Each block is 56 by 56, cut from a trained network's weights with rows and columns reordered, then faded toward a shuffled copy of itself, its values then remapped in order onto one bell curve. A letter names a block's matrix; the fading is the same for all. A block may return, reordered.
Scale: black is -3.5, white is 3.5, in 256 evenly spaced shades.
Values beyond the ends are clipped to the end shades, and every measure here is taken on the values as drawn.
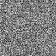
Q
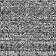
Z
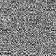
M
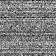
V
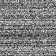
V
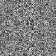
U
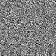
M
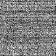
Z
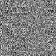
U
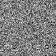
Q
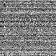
V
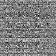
Z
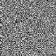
U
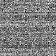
Z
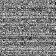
Z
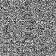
Q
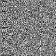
U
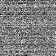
Z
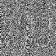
U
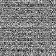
Z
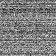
V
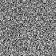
Q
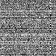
V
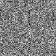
U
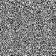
Q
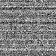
V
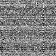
V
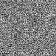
Q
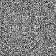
Q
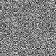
M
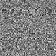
M
